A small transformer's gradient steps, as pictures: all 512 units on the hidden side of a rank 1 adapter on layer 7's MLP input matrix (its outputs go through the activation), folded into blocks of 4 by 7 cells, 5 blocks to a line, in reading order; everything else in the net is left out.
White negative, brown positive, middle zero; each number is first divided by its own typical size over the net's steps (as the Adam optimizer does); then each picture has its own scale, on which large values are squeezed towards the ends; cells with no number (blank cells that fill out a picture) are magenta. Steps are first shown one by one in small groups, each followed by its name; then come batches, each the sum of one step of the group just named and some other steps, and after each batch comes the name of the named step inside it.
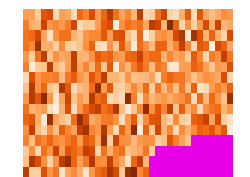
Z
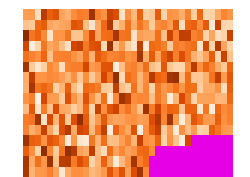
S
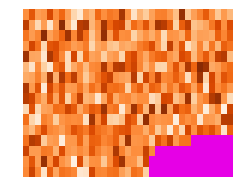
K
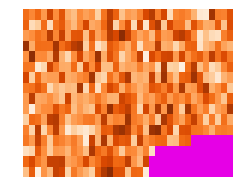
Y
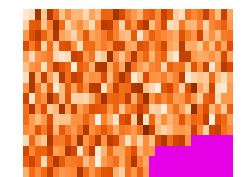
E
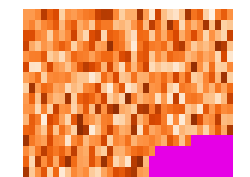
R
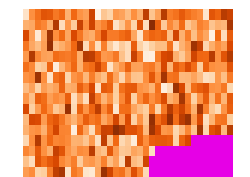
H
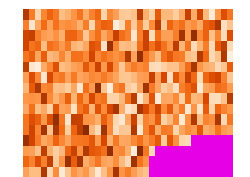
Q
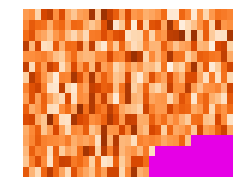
Z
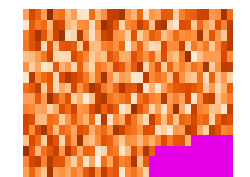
E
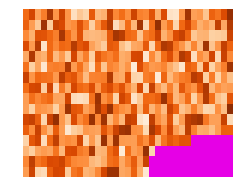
Y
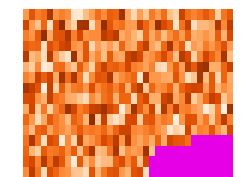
K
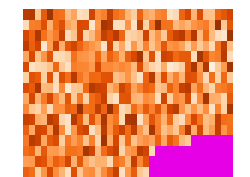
Q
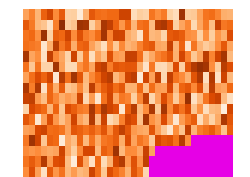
K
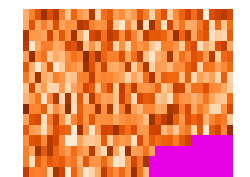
H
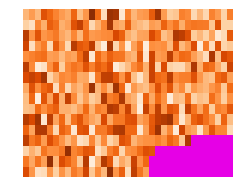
S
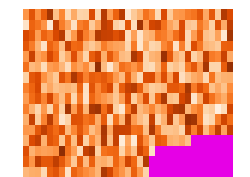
H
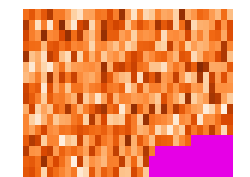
K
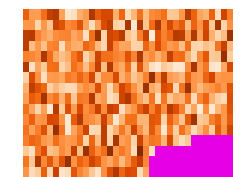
Q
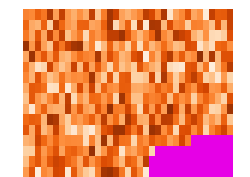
Y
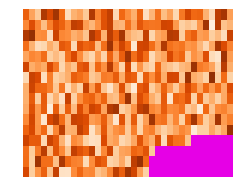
R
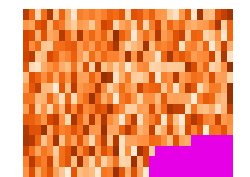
Q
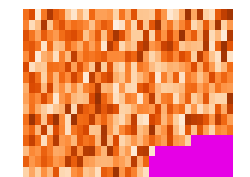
Q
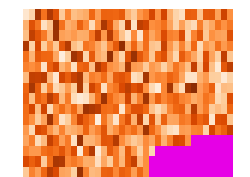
E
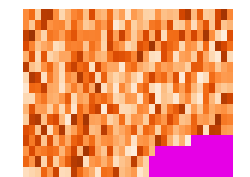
Q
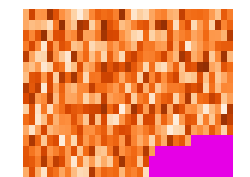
K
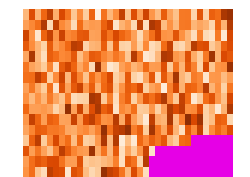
H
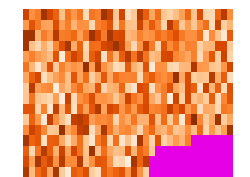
R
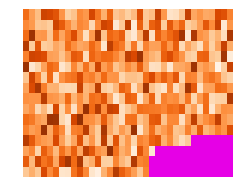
Q
